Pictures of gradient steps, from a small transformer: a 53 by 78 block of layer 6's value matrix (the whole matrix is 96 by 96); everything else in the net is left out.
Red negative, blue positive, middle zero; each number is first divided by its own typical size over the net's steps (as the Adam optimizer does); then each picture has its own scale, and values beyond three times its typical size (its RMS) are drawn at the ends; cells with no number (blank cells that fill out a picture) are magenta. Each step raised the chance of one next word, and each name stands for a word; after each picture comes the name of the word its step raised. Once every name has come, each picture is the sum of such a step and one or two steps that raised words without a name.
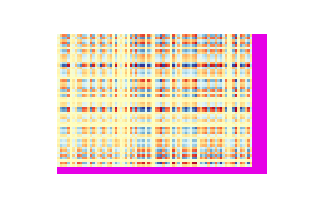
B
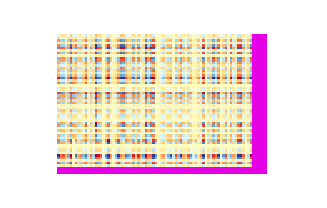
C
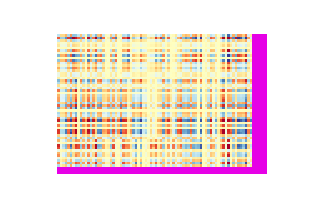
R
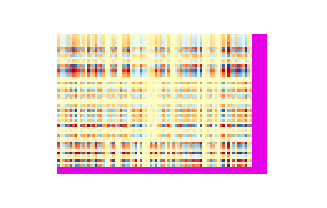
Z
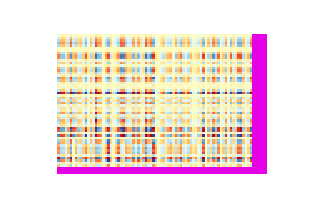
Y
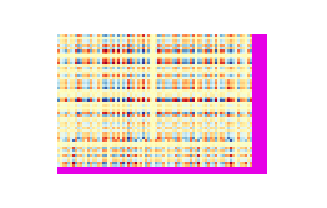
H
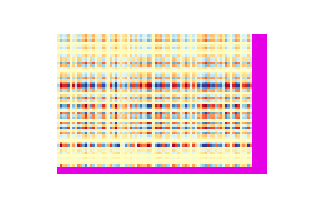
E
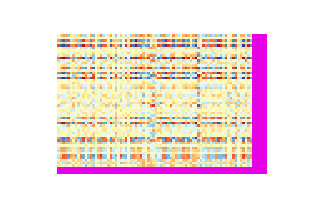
C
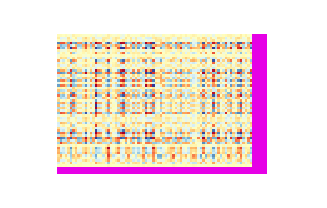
C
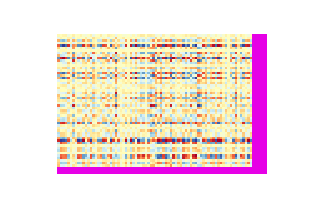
C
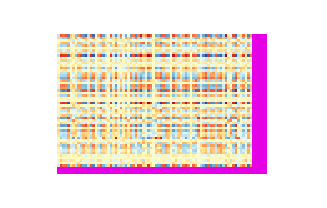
R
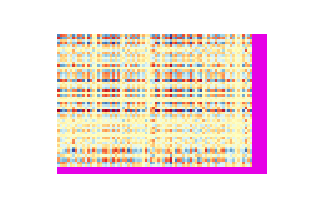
B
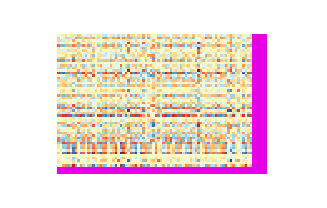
Z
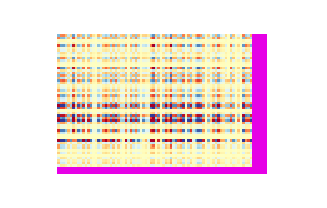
R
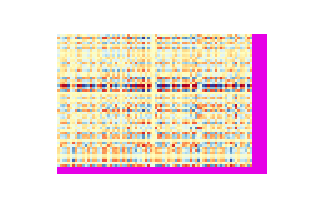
E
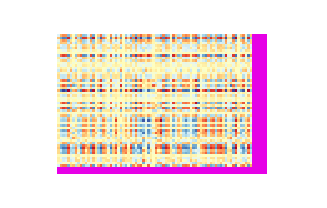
R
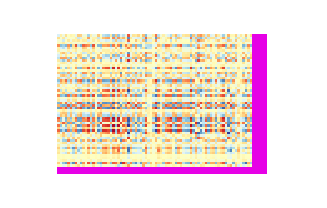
R
